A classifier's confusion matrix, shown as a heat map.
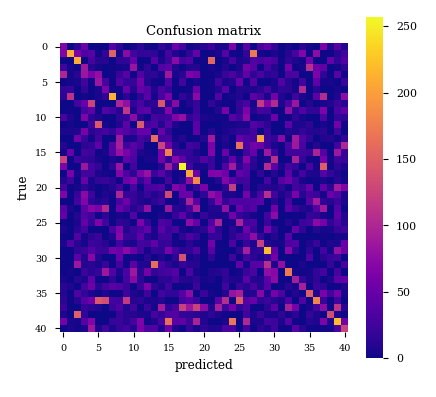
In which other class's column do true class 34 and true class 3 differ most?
35
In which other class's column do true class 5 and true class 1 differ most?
7
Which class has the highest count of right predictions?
17
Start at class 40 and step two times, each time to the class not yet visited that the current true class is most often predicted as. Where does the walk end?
0
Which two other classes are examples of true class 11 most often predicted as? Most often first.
5, 39
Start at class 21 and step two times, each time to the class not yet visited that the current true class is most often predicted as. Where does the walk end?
36
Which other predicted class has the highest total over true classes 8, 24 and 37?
14
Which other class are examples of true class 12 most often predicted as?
3
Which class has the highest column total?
15
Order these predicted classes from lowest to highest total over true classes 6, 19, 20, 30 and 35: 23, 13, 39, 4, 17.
13, 4, 23, 39, 17
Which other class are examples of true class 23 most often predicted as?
6
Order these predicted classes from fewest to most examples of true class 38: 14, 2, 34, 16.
34, 14, 16, 2
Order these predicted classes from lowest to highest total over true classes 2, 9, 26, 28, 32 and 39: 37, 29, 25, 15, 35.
25, 35, 37, 29, 15
